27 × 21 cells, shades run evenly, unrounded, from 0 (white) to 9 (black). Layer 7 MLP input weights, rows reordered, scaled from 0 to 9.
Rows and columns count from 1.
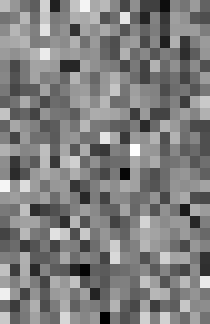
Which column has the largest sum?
17
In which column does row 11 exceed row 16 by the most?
1
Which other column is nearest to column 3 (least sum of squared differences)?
18
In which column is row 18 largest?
19
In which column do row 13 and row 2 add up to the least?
5
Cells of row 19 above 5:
7
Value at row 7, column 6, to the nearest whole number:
4
